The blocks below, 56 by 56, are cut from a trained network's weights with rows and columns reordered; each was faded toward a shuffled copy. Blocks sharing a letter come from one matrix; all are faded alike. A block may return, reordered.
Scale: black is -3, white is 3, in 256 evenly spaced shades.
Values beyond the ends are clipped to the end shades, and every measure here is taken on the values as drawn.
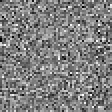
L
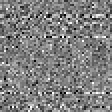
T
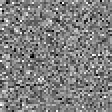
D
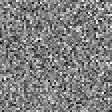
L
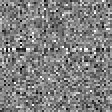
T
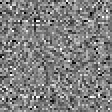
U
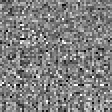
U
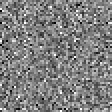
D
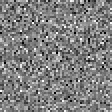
U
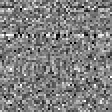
T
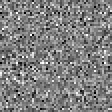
U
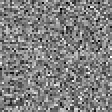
L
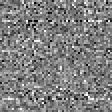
U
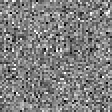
D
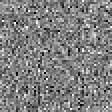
D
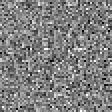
D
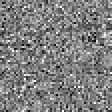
D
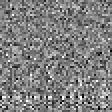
T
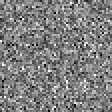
D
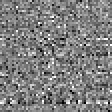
T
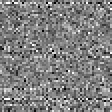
T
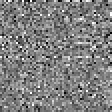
U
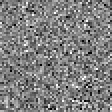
D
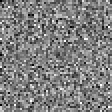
L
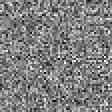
L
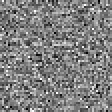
L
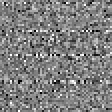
T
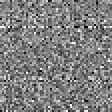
T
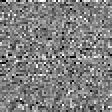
U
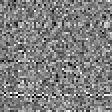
T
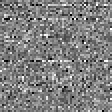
T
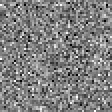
D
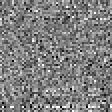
T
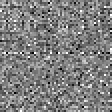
T
